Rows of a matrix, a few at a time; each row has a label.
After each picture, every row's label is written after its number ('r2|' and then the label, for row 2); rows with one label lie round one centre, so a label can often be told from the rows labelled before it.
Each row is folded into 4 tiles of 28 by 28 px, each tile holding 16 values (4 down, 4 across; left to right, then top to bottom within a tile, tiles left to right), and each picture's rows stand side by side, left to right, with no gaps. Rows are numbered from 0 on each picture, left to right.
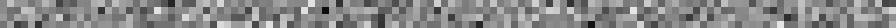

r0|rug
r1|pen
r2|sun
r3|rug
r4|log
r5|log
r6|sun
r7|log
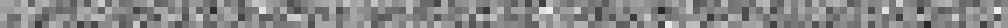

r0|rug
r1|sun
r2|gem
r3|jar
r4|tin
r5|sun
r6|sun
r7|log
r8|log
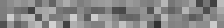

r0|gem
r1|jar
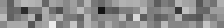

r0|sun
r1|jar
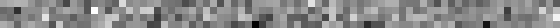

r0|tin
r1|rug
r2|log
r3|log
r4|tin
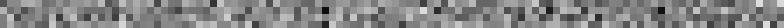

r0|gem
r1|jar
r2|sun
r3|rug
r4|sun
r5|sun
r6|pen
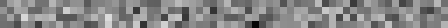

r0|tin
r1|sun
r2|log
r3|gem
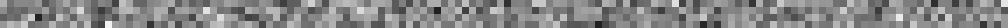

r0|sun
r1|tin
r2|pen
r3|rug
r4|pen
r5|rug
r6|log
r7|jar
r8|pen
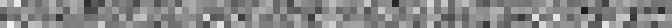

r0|jar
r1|gem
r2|gem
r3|pen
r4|tin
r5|sun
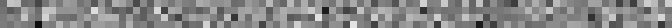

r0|tin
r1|pen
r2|rug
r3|pen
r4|log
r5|pen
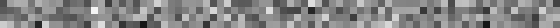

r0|tin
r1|log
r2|pen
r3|sun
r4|tin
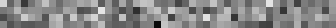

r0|log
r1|gem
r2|rug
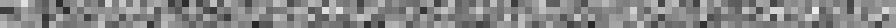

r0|jar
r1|rug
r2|log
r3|log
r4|log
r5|log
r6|log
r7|log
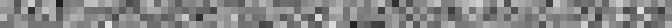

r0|pen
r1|gem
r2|gem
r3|rug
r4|jar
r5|sun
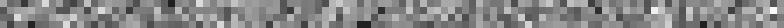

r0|log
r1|pen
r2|jar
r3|log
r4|gem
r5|tin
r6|log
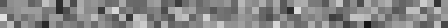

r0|rug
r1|gem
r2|jar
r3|log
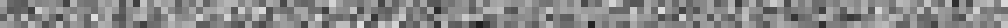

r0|gem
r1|log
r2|rug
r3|sun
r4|log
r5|log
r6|gem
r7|tin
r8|pen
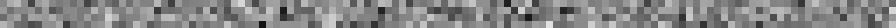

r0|tin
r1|rug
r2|tin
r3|rug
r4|jar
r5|jar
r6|log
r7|gem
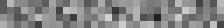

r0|tin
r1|jar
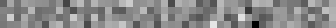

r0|gem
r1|jar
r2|log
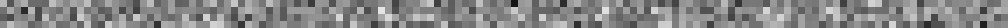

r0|sun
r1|gem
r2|rug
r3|pen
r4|gem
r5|tin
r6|tin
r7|pen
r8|log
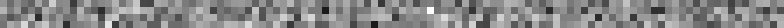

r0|sun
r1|rug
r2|sun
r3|tin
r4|sun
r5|sun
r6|pen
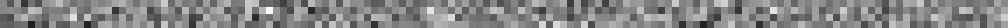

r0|log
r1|jar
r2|pen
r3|tin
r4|pen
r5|sun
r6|log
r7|sun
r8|tin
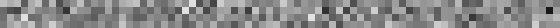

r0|jar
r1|jar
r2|sun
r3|gem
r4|rug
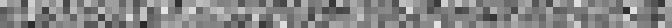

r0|log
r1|log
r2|rug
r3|jar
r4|jar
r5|jar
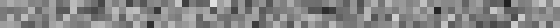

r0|jar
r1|rug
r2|sun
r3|sun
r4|pen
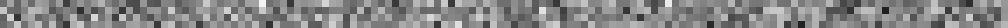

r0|gem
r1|gem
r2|gem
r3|pen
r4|tin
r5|jar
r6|tin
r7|rug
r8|gem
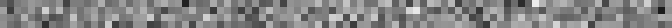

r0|gem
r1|rug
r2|pen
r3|rug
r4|pen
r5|sun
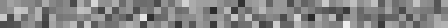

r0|rug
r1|sun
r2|gem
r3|jar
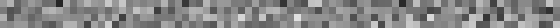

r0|pen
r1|rug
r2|pen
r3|gem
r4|sun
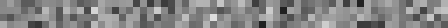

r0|tin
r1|pen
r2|tin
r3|log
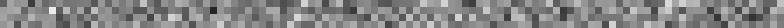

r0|tin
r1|sun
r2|pen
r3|pen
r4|gem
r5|jar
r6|jar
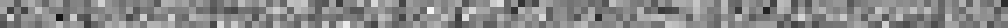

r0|gem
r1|sun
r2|jar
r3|tin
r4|rug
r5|sun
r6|jar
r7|log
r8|rug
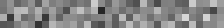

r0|rug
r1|gem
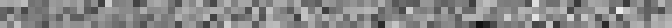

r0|jar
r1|log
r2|sun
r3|rug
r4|log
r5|gem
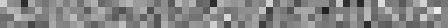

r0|log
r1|jar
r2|rug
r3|log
